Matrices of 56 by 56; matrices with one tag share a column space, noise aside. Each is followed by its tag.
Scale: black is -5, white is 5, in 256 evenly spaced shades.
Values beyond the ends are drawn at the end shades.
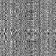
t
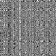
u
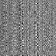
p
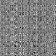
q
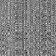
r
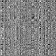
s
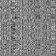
s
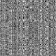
s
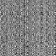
q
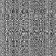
t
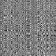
r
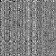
u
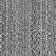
r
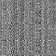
p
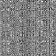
u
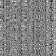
s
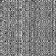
u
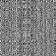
u
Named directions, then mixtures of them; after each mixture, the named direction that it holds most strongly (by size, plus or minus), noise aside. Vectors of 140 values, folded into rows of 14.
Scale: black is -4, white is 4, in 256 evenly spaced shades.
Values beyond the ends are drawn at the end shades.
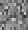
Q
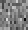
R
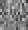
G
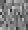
G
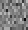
R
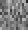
G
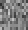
Q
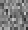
Q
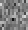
Q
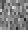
R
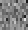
R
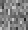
R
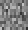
Q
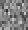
Q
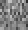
G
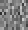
G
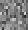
Q
